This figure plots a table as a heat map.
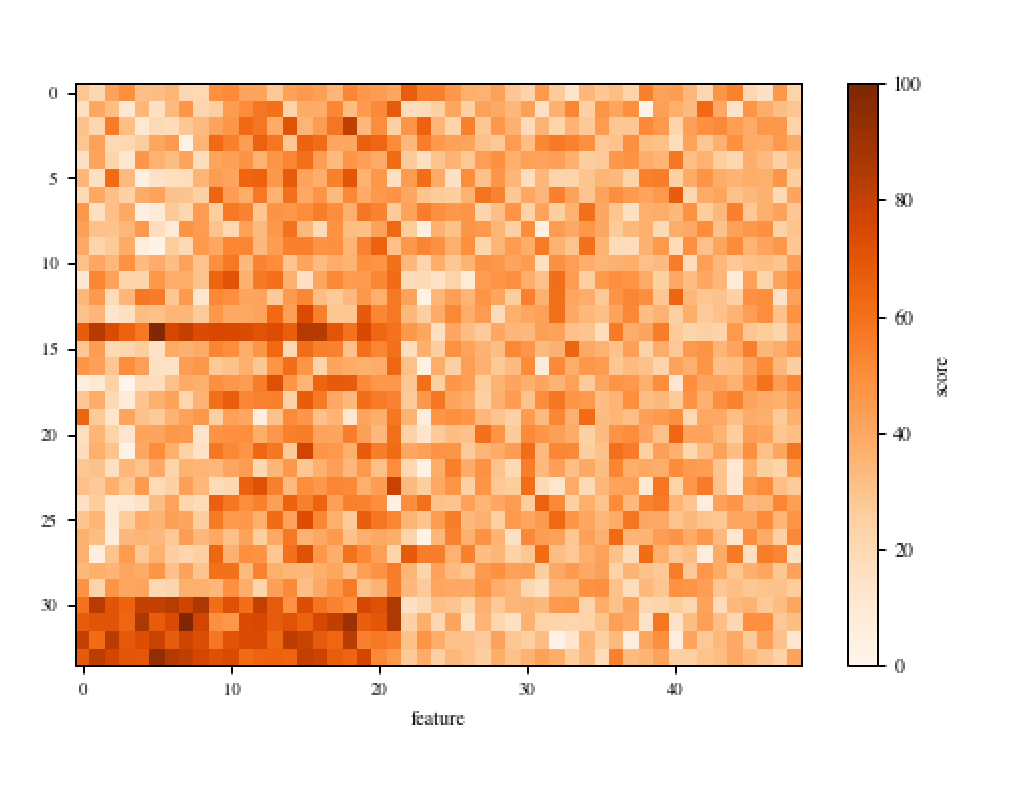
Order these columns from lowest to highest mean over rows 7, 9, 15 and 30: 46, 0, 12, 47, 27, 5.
5, 27, 46, 47, 0, 12
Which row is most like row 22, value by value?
26
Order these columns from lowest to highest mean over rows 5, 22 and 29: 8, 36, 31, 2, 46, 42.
31, 46, 8, 36, 2, 42
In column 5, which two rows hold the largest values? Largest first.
14, 33
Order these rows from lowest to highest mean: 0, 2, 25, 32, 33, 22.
22, 0, 2, 25, 32, 33
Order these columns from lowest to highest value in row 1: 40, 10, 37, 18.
18, 40, 10, 37
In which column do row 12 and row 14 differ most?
8
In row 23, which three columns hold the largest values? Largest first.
21, 12, 11
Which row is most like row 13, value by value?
25
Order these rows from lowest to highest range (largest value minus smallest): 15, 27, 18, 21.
15, 18, 27, 21
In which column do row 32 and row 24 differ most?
2
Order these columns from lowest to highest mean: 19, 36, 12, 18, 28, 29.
29, 28, 36, 18, 12, 19
